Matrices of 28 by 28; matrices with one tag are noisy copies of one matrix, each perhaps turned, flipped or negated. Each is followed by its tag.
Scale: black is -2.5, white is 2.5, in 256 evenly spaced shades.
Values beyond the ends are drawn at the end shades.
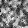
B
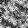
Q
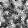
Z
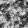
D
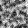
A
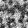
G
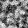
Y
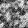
D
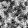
B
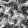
Z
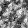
Q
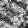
Q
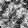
Q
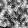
B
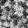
Y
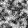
B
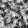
A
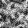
Z
